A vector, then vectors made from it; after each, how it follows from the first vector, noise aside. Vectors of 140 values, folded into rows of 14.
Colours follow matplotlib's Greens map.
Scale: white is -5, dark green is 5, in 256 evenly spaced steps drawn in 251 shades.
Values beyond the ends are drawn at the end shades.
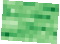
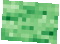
wrapped around.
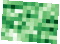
wrapped around, scaled up.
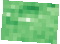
wrapped around, negated, partly zeroed.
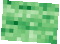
wrapped around.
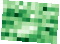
wrapped around, scaled up.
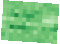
reversed, partly zeroed.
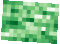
negated, scaled up.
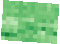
partly zeroed.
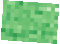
wrapped around, negated, partly zeroed.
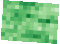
wrapped around.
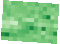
partly zeroed.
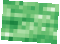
negated.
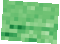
reversed, partly zeroed.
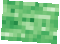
negated.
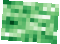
negated, scaled up.
